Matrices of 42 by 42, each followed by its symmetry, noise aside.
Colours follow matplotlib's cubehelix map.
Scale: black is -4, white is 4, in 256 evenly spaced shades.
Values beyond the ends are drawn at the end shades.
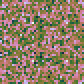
mirrored top to bottom.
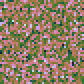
no symmetry.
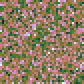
symmetric.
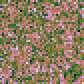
symmetric.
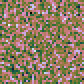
symmetric across the other diagonal.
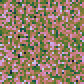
no symmetry.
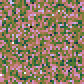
same after a half turn.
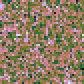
antisymmetric.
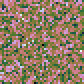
no symmetry.
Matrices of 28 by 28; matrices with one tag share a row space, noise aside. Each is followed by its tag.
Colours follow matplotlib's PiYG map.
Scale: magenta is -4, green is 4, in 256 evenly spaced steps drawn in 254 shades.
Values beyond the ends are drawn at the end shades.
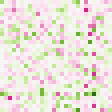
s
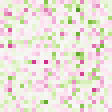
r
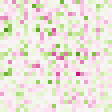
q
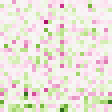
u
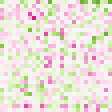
u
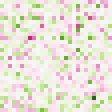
s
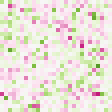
r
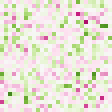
s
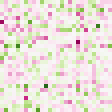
s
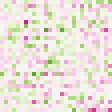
u
